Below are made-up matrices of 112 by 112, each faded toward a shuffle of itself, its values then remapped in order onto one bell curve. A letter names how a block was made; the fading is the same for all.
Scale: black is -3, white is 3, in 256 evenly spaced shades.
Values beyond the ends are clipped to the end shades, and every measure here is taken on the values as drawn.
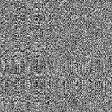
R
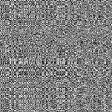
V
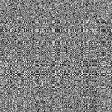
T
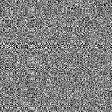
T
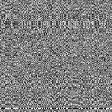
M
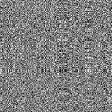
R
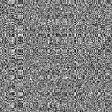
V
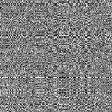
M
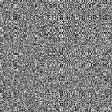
R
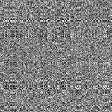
T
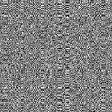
V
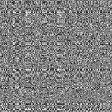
M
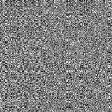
R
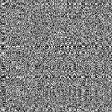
T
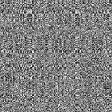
R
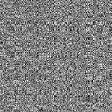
R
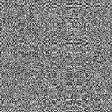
T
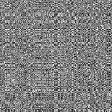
V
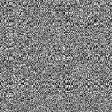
R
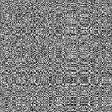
V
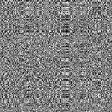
V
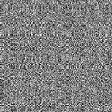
R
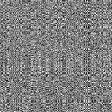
V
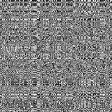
M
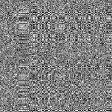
M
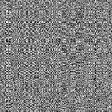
V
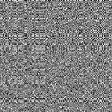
M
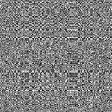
M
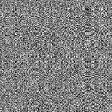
R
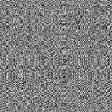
V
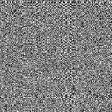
R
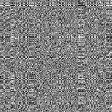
M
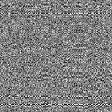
T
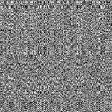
R
